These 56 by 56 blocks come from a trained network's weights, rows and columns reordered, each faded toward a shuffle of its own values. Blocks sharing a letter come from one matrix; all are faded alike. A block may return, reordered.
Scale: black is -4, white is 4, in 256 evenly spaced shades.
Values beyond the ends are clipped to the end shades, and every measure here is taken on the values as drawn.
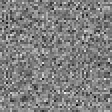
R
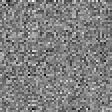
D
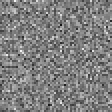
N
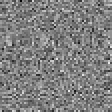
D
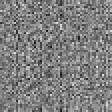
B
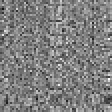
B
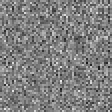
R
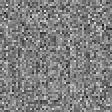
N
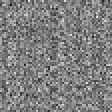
N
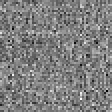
R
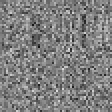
B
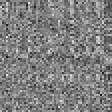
B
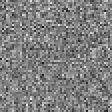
R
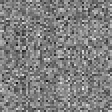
B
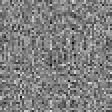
R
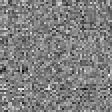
D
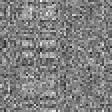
B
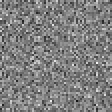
R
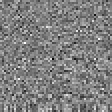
D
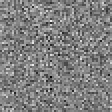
N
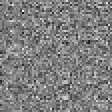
R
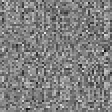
B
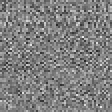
N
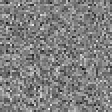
R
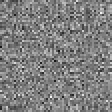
R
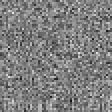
N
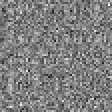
N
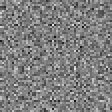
D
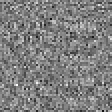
D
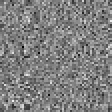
D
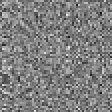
B
